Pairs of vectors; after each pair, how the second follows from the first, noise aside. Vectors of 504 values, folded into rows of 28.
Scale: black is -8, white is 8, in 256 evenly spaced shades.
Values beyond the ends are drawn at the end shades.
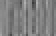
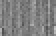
wrapped around, negated.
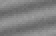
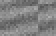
wrapped around, negated.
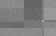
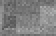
wrapped around, negated.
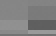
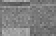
wrapped around, negated.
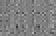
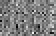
scaled up.
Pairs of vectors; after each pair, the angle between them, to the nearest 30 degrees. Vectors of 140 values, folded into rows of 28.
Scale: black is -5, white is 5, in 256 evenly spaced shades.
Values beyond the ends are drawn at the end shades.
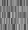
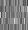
90 degrees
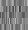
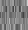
30 degrees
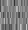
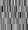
90 degrees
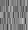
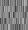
60 degrees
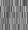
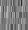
120 degrees
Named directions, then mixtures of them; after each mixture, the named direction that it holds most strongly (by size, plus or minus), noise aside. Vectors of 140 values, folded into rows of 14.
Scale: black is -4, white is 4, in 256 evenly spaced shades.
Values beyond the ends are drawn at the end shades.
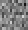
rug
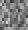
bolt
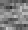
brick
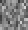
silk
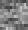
brick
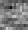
brick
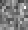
silk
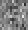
rug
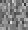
silk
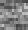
brick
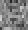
rug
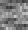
brick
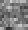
brick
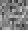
rug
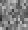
silk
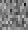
rug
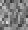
bolt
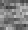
brick
